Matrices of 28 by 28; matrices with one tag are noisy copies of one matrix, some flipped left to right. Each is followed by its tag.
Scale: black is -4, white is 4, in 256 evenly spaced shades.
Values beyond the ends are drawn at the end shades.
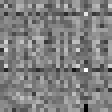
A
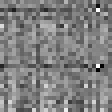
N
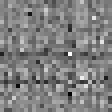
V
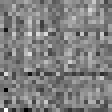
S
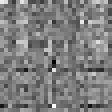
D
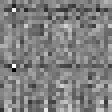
N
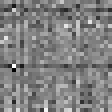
N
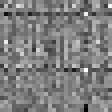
A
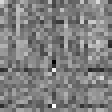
D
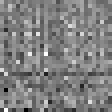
S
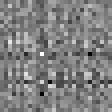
V
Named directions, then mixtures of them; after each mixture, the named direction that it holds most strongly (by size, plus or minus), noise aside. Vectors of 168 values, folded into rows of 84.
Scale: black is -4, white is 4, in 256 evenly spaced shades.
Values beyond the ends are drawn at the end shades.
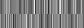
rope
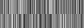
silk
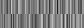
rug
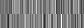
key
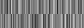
rug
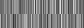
rope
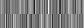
rope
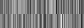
silk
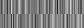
rug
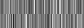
rope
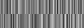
rug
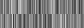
silk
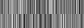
silk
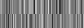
rope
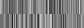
silk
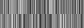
silk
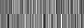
key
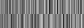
rug
